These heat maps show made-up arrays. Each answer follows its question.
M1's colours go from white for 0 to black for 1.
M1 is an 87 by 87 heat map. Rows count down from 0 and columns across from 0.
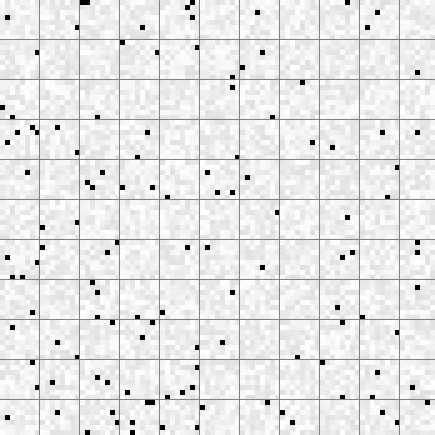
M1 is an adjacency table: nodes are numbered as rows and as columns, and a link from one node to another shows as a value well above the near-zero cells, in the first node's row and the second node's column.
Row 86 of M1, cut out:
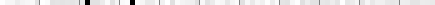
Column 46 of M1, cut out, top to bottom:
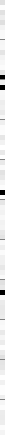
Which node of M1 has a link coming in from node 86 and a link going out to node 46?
node 17
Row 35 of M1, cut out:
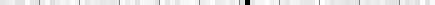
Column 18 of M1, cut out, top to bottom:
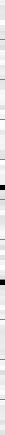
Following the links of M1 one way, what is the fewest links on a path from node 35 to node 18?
3
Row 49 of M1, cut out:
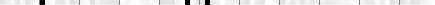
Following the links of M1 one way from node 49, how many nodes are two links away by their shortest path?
3
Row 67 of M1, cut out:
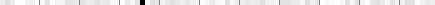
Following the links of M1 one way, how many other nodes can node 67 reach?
11
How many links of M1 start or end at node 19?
4
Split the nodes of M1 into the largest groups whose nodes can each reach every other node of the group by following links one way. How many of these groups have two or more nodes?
2
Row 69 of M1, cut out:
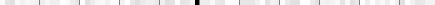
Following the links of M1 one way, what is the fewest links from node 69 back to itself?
5
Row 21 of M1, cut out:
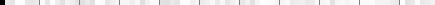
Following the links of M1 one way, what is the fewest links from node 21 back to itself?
7
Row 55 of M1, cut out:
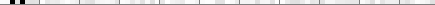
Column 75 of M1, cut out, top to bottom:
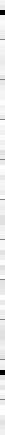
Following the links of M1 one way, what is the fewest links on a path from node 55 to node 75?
2
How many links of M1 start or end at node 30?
4
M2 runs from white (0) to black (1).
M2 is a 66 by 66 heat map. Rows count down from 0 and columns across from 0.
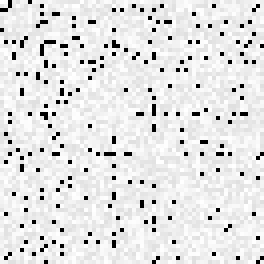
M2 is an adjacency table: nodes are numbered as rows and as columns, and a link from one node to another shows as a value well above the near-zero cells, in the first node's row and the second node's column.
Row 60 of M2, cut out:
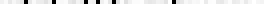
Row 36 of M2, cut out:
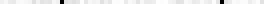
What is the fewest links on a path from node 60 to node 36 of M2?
3
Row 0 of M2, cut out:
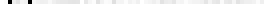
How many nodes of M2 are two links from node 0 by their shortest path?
6
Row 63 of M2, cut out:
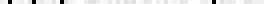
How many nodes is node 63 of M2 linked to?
4
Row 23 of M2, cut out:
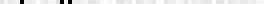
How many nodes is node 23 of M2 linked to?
3
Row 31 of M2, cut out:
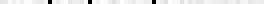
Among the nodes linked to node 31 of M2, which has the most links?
node 38
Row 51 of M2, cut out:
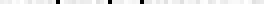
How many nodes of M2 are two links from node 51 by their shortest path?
9
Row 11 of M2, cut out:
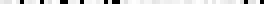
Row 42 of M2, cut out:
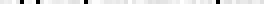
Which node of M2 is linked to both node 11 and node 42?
node 5
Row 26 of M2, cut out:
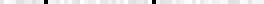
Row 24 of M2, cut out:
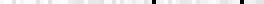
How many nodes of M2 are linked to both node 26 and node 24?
1
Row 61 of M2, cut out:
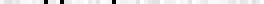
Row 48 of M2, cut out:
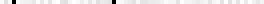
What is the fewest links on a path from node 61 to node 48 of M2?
2
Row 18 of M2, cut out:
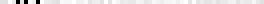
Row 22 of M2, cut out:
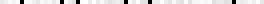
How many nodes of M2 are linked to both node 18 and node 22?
0
